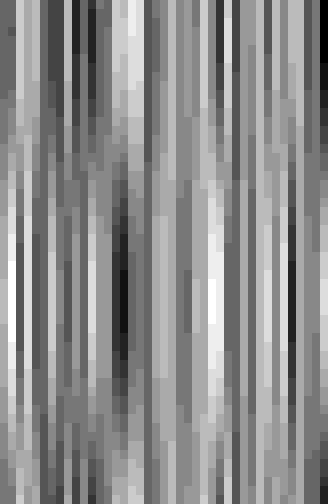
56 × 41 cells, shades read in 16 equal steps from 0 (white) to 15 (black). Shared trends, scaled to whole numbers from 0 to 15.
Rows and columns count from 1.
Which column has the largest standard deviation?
41
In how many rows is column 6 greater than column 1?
45
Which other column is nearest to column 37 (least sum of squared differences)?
16
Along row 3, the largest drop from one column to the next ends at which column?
29
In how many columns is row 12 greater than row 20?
19
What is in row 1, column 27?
7
